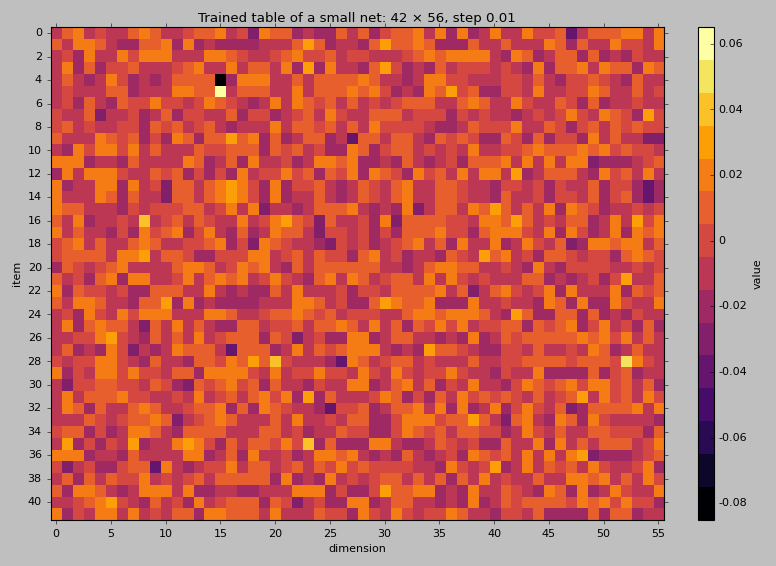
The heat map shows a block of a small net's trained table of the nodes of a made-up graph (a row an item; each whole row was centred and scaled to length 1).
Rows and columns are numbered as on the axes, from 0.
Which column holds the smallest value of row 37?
9
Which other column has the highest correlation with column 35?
37
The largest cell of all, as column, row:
15, 5
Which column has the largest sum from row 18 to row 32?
4
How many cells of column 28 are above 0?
20
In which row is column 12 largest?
35
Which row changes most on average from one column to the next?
12
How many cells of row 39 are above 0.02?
1
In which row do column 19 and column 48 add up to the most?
31
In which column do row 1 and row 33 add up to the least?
11
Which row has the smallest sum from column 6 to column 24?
7
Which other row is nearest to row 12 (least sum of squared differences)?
25
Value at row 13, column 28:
0.01
